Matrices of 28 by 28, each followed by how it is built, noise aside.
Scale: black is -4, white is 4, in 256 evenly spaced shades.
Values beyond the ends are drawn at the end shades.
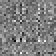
low rank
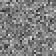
noise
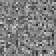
low rank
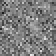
Toeplitz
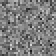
repeating rows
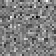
uneven rows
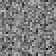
repeating rows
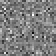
low rank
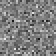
uneven rows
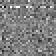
uneven rows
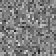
noise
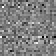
uneven rows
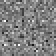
uneven rows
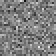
noise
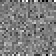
uneven rows
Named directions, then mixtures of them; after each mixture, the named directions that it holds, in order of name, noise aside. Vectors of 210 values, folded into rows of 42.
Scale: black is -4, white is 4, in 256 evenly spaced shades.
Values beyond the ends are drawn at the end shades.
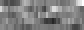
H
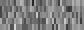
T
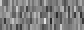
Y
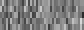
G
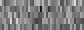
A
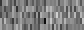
T, Y.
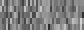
G.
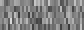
A, G.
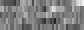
H, T.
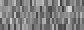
A, T.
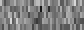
A.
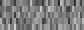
A, T.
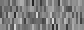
T.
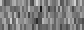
A.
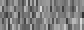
G.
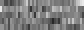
G, H.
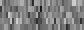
A, T.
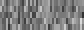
G.
